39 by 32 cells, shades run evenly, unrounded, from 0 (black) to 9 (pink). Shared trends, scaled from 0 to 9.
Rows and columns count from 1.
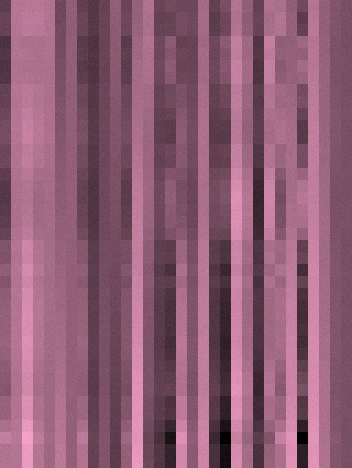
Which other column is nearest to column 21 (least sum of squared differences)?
16
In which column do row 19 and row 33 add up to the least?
24
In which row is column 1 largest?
37
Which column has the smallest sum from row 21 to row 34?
21
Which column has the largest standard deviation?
28
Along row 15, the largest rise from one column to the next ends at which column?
25
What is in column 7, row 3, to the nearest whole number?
5
